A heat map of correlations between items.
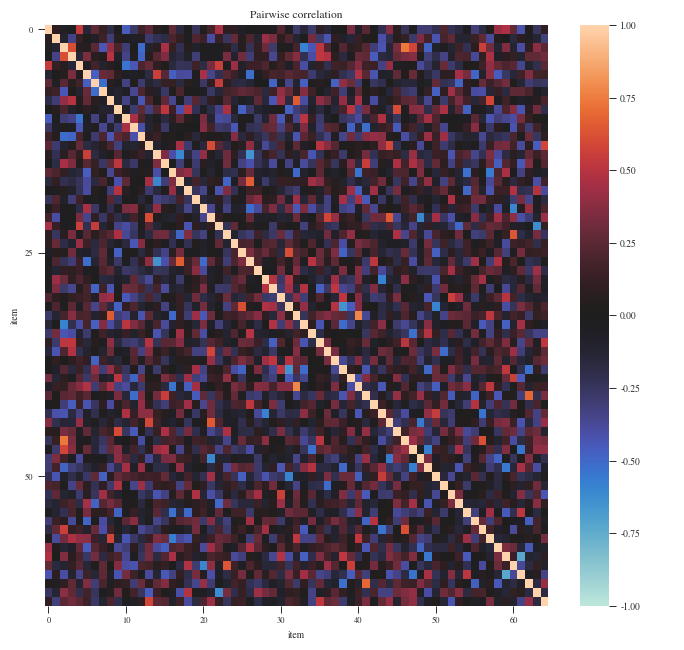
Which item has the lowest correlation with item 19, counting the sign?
41
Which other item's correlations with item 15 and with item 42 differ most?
26
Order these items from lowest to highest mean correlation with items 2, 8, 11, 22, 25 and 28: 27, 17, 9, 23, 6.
9, 23, 17, 27, 6
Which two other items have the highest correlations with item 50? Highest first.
43, 21
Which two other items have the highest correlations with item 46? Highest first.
2, 56
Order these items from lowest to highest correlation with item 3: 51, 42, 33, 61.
42, 51, 33, 61
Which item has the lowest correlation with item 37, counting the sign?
6
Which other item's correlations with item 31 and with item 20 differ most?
25
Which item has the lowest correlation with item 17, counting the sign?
14
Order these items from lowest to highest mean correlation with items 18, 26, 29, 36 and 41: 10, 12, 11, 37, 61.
61, 11, 10, 12, 37
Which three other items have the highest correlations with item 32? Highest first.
40, 8, 57
